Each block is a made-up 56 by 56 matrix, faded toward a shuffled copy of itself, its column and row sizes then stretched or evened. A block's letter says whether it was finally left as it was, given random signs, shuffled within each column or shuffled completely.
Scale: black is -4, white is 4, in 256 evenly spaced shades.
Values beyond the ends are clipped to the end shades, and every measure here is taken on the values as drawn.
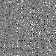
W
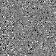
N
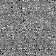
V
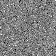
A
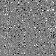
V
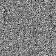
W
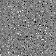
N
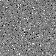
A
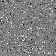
A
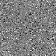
V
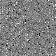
W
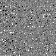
N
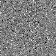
W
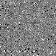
N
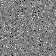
W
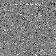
N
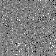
V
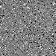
W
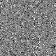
N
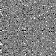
V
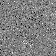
A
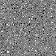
V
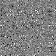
V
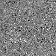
N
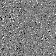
W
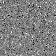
A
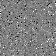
W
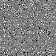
N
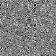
V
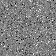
A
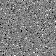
A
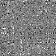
V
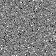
A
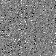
W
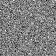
A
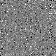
N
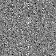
W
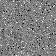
A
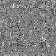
V
